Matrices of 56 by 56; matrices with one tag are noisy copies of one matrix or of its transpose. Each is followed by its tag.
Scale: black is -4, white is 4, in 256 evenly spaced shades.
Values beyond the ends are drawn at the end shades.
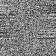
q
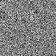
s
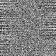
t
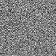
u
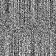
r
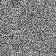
s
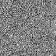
u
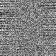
t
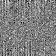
t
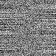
r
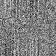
q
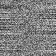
r
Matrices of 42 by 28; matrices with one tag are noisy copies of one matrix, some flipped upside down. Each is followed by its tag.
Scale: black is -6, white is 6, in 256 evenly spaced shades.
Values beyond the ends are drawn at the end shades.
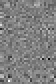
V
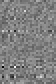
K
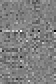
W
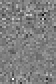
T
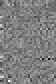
V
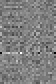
W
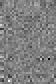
V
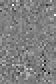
T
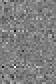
K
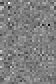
V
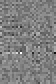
W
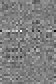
W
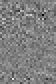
T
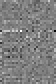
W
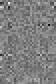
V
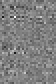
K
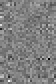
V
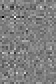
K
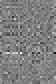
W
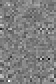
V
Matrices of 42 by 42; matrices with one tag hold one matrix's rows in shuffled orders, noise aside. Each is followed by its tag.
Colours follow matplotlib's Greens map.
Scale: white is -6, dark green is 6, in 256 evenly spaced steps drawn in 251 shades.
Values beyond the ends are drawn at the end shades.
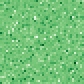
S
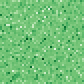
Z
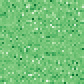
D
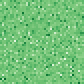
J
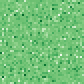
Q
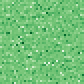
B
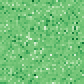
D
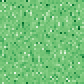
J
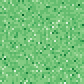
J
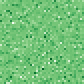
Z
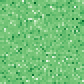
D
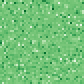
Q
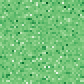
B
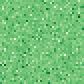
J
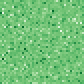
Q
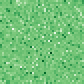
Z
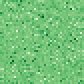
S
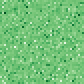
J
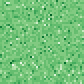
Z
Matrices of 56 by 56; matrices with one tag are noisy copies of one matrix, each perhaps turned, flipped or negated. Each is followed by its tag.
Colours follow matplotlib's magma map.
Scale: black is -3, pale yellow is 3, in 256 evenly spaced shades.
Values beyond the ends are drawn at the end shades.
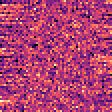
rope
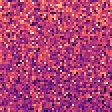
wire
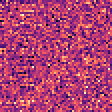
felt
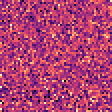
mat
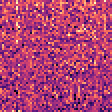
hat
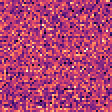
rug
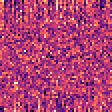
rope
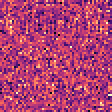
felt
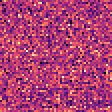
rug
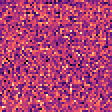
rug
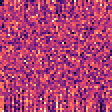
rope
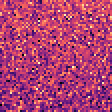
wire
